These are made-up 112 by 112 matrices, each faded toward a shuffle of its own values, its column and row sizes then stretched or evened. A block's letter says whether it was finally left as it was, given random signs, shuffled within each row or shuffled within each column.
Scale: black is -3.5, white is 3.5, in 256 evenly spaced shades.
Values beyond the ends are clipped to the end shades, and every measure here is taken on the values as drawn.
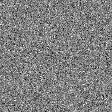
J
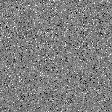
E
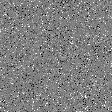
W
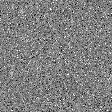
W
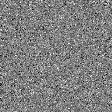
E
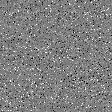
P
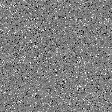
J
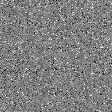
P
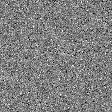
P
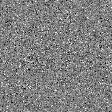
J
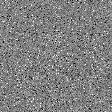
J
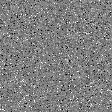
E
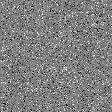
E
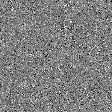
E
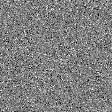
J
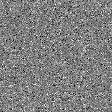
E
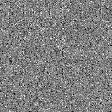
E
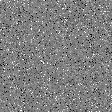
W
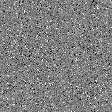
E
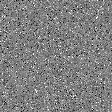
W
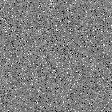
E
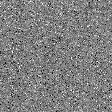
W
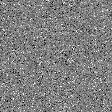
J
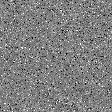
P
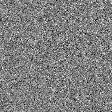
E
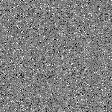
E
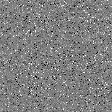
E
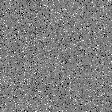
J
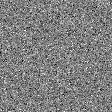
P
